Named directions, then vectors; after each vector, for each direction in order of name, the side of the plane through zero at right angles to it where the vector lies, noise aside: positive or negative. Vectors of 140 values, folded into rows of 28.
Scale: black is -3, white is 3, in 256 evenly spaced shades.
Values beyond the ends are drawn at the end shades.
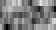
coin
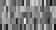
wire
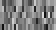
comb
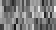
negative, positive, positive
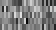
negative, negative, positive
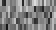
positive, positive, positive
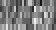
negative, negative, negative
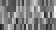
negative, positive, positive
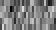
negative, negative, positive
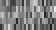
negative, positive, positive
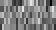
negative, negative, positive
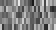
positive, positive, negative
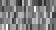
negative, negative, negative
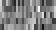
negative, positive, positive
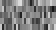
positive, positive, negative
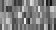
negative, negative, positive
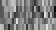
positive, negative, negative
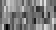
positive, negative, positive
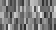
negative, positive, positive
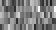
negative, positive, positive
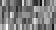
negative, negative, negative
